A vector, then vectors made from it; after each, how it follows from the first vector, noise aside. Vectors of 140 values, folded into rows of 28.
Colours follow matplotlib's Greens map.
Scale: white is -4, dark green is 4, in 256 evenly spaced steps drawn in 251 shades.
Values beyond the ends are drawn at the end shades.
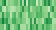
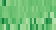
partly zeroed.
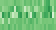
wrapped around, negated, partly zeroed.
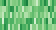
sign-scrambled.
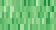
partly zeroed.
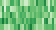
sign-scrambled.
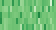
wrapped around, negated, partly zeroed.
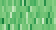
partly zeroed.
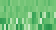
wrapped around, negated, partly zeroed.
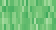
negated, shrunk.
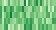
sign-scrambled.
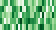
wrapped around, negated, scaled up.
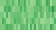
reversed, shrunk.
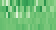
wrapped around, negated, partly zeroed.
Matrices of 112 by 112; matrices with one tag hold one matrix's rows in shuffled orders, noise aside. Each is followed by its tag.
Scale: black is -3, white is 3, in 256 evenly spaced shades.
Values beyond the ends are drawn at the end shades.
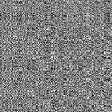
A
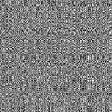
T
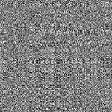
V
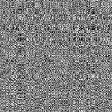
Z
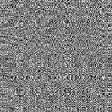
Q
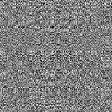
V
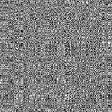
Q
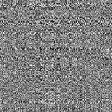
V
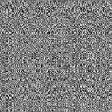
T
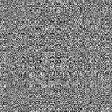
V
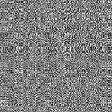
Q
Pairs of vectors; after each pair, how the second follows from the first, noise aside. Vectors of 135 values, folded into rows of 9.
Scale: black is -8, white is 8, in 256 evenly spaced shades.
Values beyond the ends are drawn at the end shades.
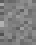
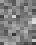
reversed, scaled up.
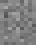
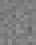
reversed, shrunk.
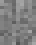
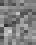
wrapped around, scaled up.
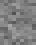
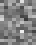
reversed, negated, scaled up.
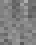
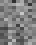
reversed, scaled up.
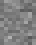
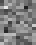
reversed, negated, scaled up.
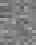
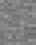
reversed, shrunk.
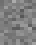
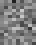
negated, scaled up.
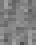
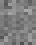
sign-scrambled.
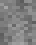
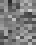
wrapped around, scaled up.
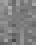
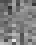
negated, scaled up.
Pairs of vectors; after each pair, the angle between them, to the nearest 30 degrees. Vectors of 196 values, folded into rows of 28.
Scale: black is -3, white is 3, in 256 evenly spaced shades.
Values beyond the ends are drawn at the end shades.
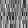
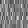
60 degrees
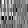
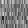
60 degrees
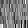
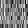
120 degrees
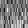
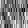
60 degrees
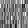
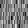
150 degrees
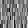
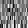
30 degrees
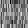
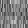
150 degrees
